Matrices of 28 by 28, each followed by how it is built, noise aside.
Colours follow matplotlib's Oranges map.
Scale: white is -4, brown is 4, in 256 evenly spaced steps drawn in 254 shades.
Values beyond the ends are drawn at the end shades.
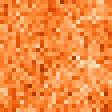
smooth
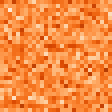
noise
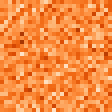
Hankel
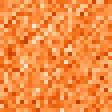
Hankel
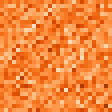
Hankel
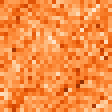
Hankel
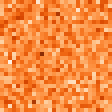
noise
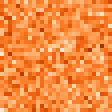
noise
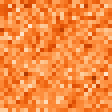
Hankel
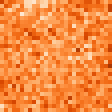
smooth
